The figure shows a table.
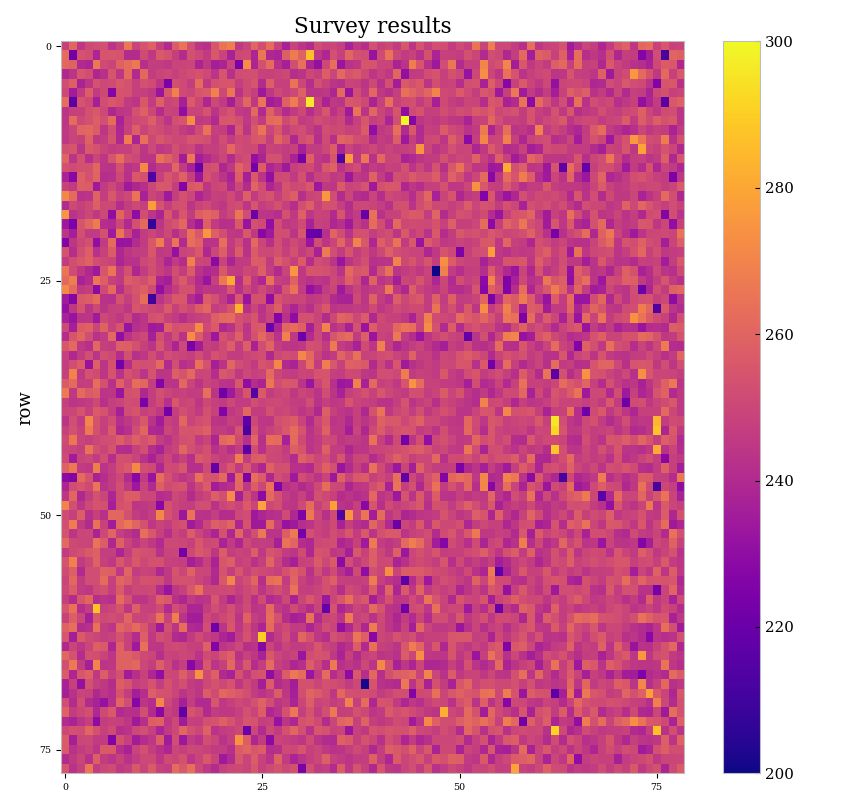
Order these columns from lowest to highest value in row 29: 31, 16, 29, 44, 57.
29, 44, 16, 31, 57
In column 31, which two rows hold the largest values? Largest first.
6, 1
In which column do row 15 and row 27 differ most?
11
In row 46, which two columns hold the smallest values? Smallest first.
63, 43
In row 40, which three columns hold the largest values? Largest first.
62, 75, 3
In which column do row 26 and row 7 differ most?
73
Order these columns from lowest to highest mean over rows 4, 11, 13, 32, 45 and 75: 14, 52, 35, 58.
35, 52, 14, 58
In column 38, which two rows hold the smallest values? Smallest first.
68, 18
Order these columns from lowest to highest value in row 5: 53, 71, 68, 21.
71, 68, 53, 21
